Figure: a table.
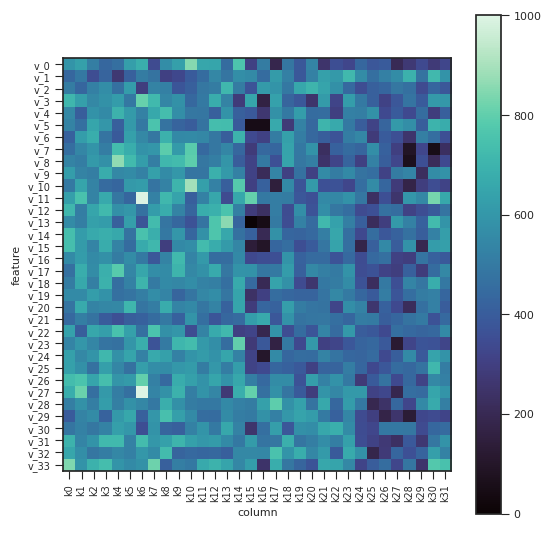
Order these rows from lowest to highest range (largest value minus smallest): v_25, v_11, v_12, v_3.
v_25, v_12, v_3, v_11
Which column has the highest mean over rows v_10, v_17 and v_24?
k10
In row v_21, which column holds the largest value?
k16
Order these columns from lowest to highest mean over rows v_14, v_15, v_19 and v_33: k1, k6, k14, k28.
k28, k14, k1, k6
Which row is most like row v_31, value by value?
v_17
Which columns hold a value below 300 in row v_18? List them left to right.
k16, k20, k25
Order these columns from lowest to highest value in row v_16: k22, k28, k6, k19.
k28, k22, k19, k6
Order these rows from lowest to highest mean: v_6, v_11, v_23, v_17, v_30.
v_23, v_6, v_30, v_17, v_11
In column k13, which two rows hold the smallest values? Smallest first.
v_27, v_11
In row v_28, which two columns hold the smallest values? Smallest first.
k25, k26
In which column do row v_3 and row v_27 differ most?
k14
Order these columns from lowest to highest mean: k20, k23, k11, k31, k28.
k28, k20, k31, k23, k11
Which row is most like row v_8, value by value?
v_7
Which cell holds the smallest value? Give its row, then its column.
v_13, k15
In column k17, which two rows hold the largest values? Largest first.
v_28, v_32
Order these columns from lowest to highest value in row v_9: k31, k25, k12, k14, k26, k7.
k26, k25, k14, k31, k7, k12
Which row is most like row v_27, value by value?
v_11
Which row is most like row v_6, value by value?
v_20
